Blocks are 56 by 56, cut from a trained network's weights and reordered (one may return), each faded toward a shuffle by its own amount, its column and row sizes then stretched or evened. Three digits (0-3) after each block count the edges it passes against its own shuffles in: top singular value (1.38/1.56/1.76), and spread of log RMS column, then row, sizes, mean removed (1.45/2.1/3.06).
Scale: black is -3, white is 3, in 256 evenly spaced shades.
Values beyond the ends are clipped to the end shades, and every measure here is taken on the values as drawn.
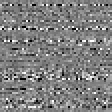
2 0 3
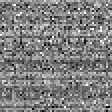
3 0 1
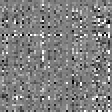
1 3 2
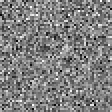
1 0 1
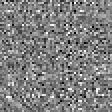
2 1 2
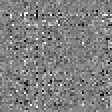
0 2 2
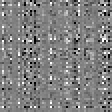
3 3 3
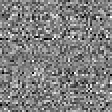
3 0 2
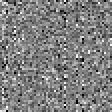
0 2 0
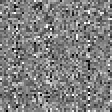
2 2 0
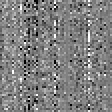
2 3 1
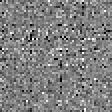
1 1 2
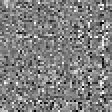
1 2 1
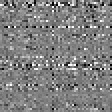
2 1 3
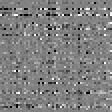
2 1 3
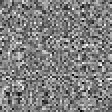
3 1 0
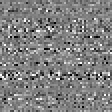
1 0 3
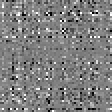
1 2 3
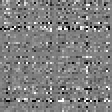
1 2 3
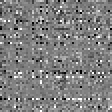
1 2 3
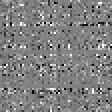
0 2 3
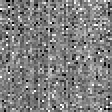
1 1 0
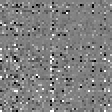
0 2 2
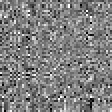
3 2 1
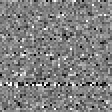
1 0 2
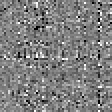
1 2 2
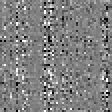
1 3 2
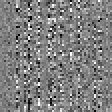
2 3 0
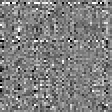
3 2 1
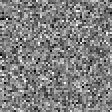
1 0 0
